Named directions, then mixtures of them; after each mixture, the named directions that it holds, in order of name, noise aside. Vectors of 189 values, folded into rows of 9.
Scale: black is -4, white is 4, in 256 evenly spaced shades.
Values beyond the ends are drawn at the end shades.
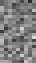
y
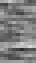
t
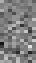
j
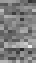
j, t, y.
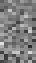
j.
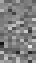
j.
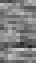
t.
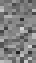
j, y.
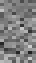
j, y.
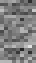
j, t, y.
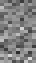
j, t, y.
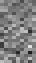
j, y.
